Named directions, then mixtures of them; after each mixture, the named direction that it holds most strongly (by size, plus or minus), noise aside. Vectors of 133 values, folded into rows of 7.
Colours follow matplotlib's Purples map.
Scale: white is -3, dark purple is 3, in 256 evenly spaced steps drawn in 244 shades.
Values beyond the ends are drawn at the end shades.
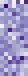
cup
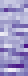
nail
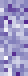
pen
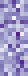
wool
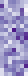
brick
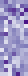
pen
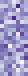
wool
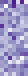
cup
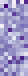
cup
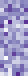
pen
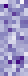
cup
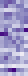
nail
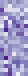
pen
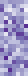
pen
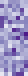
brick
